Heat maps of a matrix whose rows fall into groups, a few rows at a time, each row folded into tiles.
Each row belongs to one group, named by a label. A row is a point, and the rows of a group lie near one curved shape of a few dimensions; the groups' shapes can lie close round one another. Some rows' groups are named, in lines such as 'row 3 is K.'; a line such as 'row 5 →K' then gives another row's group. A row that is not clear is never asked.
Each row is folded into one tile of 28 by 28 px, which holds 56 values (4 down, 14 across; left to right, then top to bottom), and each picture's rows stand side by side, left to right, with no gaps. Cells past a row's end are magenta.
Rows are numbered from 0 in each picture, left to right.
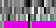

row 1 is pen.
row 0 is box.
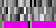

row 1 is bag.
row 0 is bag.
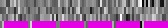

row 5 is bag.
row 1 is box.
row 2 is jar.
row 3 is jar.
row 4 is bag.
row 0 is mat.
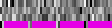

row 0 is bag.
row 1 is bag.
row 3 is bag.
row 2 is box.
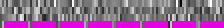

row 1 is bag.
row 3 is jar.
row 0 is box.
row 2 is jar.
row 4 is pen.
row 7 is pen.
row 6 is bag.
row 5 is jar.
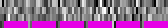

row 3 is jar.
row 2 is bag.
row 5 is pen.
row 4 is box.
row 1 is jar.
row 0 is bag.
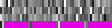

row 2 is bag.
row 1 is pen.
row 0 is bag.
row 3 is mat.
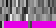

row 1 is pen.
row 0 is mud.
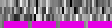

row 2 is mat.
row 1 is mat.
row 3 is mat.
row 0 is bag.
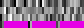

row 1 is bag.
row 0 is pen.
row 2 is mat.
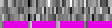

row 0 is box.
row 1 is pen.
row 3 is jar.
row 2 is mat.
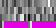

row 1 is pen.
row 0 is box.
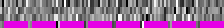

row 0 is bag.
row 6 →mat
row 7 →jar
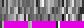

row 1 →pen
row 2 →mud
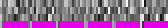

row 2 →jar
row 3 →bag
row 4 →mat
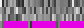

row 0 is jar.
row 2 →jar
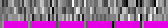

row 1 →box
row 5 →pen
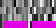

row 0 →pen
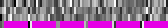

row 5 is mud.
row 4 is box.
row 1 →bag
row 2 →mat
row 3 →jar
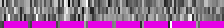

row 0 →bag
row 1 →bag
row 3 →box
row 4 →mat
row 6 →box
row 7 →jar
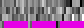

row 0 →jar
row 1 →pen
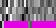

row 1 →jar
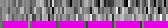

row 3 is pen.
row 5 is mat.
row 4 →pen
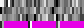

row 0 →bag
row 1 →mud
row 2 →pen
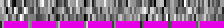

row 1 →pen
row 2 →pen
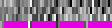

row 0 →jar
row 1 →box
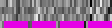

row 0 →jar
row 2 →jar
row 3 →mud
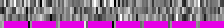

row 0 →mat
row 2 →box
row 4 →bag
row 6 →bag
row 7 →box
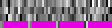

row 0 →mat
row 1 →pen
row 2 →jar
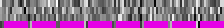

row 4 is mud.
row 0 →jar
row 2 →jar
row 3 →box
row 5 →pen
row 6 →bag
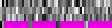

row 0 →bag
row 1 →bag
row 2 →jar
